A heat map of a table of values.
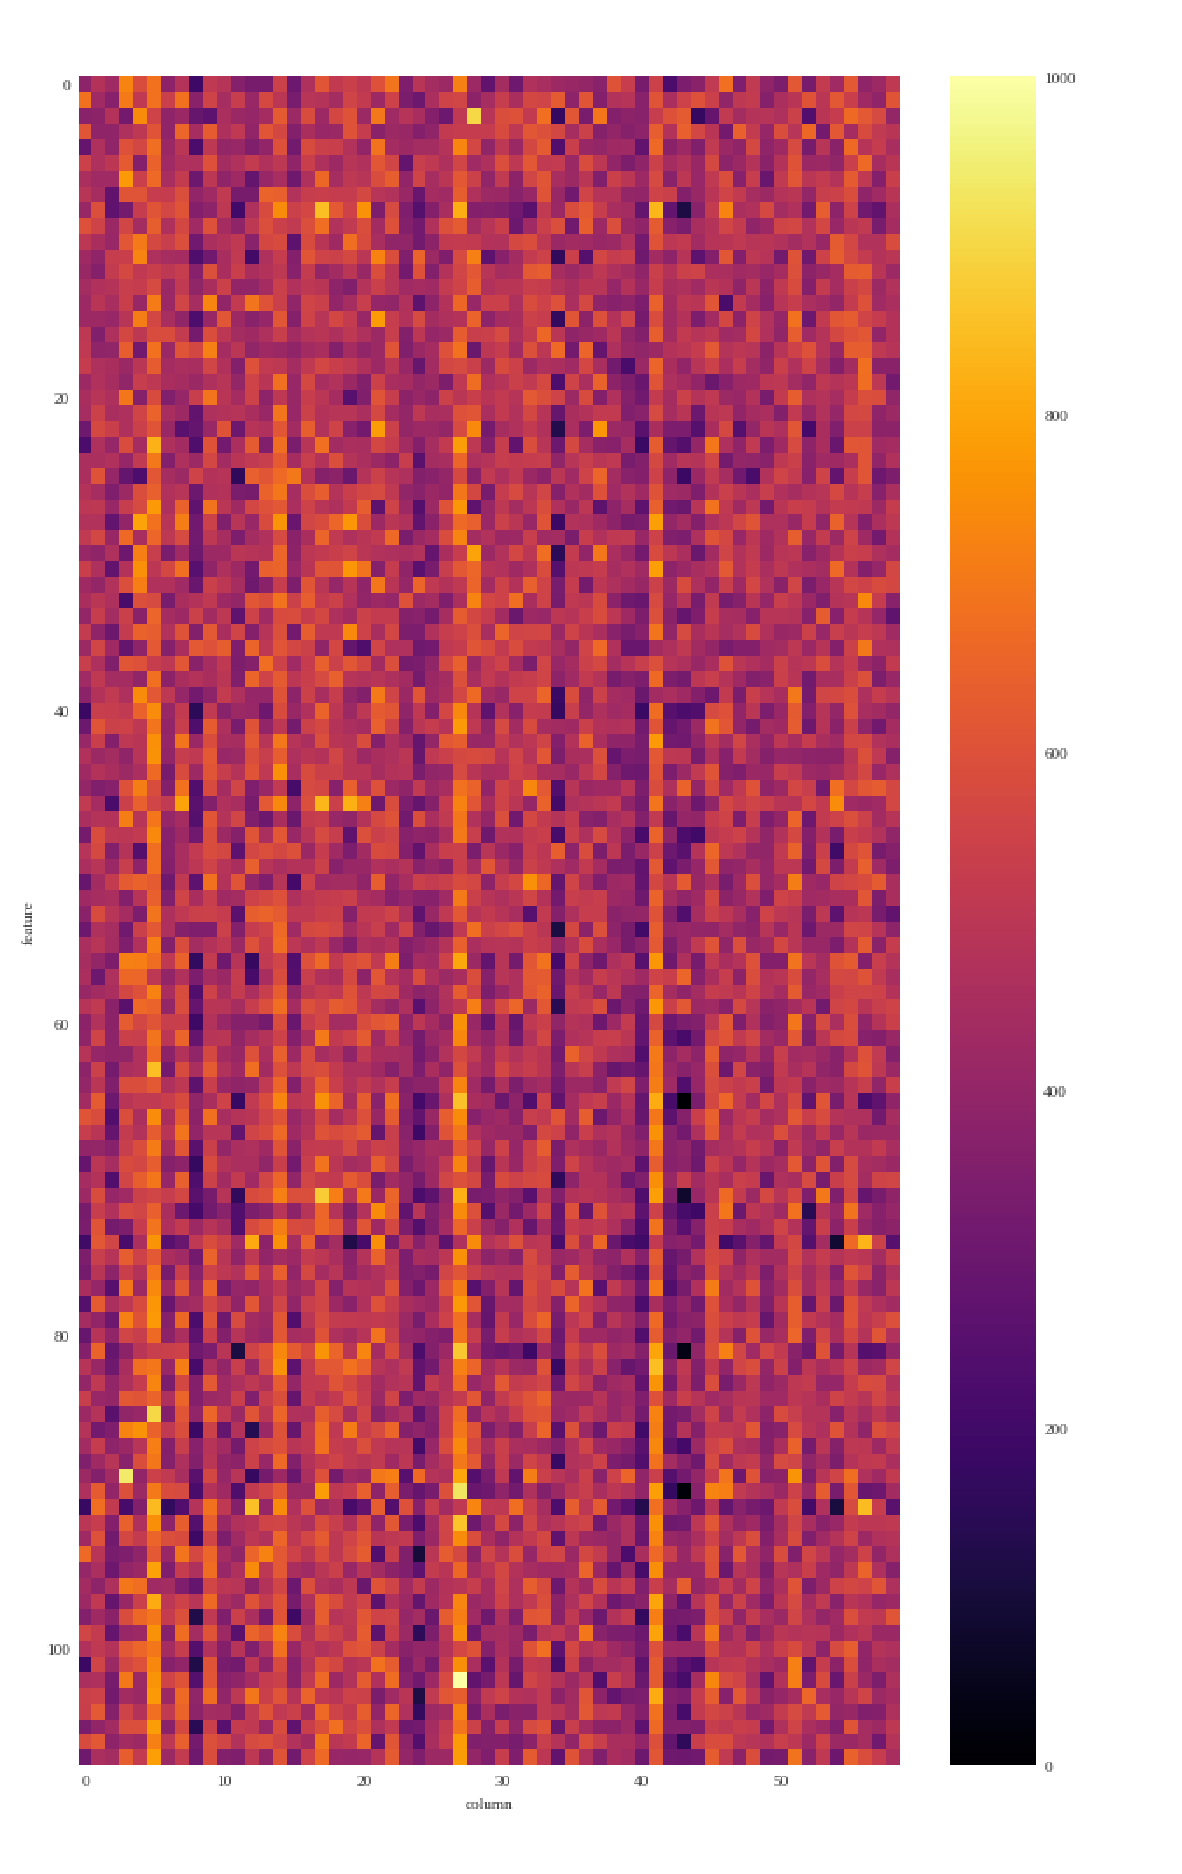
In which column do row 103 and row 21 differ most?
24
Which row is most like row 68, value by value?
58
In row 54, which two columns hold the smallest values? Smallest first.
34, 40
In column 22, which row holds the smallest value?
91
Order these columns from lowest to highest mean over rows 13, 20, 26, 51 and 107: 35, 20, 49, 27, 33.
49, 20, 35, 33, 27
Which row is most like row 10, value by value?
84
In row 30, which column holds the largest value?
28
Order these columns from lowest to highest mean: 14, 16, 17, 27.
16, 17, 14, 27
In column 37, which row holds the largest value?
22
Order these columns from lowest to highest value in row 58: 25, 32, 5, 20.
25, 20, 32, 5
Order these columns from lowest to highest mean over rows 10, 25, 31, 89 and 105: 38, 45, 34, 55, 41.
34, 38, 45, 55, 41
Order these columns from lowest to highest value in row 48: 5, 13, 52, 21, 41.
52, 13, 21, 41, 5
